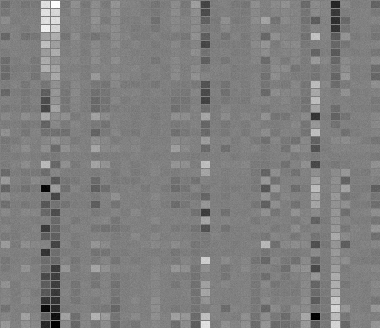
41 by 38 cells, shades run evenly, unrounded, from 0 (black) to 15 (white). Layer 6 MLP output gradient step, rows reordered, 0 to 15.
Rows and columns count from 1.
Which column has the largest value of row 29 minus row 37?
6
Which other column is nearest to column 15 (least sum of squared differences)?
17
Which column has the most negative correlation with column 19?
32
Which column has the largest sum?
34
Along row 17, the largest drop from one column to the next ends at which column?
33
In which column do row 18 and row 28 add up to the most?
21
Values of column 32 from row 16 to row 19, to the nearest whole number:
9 11 6 5
